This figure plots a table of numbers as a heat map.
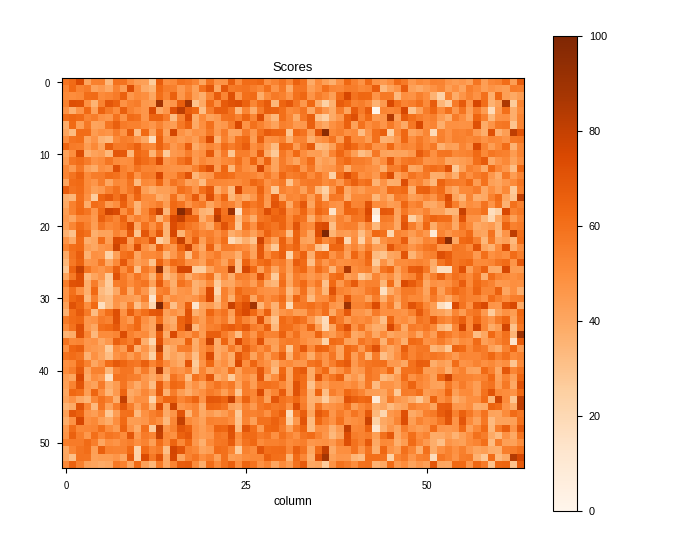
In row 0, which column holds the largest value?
2
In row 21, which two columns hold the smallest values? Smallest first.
51, 45
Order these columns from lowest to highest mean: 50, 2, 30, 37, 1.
37, 50, 1, 30, 2
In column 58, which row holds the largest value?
31
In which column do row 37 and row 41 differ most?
53
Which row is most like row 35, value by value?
45
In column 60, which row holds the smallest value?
18
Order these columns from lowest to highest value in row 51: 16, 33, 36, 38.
38, 33, 16, 36
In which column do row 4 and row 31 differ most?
43
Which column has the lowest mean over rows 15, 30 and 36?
12
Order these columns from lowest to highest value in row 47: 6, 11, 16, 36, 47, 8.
6, 11, 36, 8, 47, 16
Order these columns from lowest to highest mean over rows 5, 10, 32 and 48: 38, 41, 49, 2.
41, 38, 49, 2
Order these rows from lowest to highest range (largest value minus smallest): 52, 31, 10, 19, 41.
10, 41, 52, 19, 31
